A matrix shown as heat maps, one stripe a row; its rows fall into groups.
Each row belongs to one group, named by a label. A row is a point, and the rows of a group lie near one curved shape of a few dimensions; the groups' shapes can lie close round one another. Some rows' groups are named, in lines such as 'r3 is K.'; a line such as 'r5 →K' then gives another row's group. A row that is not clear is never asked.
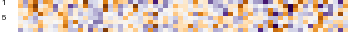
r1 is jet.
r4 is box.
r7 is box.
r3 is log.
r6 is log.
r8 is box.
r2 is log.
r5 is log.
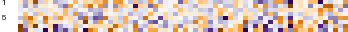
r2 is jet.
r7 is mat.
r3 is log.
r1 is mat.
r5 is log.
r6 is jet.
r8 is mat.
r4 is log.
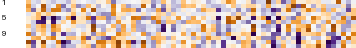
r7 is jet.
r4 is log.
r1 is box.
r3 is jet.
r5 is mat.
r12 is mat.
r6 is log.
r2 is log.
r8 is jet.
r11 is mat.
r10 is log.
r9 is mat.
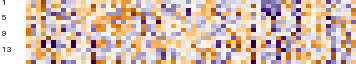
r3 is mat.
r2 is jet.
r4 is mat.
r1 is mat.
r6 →jet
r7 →mat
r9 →log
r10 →box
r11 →mat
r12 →mat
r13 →box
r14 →jet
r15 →jet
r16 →mat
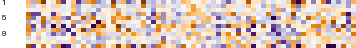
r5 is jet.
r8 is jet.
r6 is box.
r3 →box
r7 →mat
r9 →mat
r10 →log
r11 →box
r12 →mat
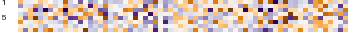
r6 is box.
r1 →box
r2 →box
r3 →mat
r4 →jet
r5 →log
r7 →log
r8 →jet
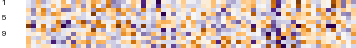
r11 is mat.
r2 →jet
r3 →mat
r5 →log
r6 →jet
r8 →jet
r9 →mat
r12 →box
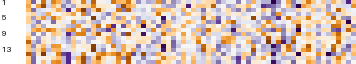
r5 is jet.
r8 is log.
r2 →mat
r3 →jet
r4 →log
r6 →log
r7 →jet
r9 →jet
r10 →box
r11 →box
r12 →jet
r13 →jet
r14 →mat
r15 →jet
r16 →jet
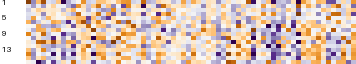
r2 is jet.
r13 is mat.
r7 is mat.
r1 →mat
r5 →log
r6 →jet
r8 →jet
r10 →mat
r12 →mat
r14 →mat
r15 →mat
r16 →log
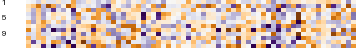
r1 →log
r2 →box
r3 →mat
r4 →jet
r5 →jet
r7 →mat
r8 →mat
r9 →jet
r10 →mat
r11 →jet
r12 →mat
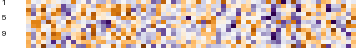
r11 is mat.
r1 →box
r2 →mat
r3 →mat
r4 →jet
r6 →box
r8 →jet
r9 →jet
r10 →jet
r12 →log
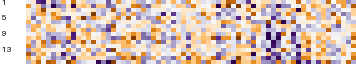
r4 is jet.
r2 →mat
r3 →log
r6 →box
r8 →log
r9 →mat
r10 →mat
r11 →jet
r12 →mat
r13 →box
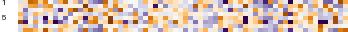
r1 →log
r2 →jet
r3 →jet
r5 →mat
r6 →mat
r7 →log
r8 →log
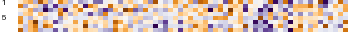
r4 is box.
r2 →mat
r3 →mat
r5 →box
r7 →jet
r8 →mat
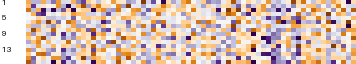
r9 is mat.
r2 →jet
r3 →mat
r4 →log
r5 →mat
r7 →log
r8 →log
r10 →mat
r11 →box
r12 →jet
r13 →mat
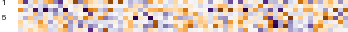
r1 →jet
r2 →box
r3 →mat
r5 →jet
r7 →box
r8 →box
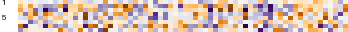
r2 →mat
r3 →mat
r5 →jet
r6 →log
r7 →mat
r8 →box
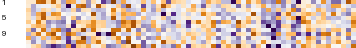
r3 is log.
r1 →log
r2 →jet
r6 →mat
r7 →mat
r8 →jet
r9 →box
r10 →jet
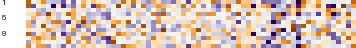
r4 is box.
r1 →mat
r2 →mat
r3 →log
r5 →log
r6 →jet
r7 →log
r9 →mat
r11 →box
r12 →mat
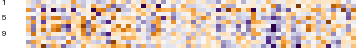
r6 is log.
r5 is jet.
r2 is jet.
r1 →log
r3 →mat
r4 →box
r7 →jet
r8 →jet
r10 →mat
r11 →box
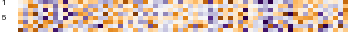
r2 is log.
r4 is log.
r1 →mat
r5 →mat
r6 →jet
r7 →box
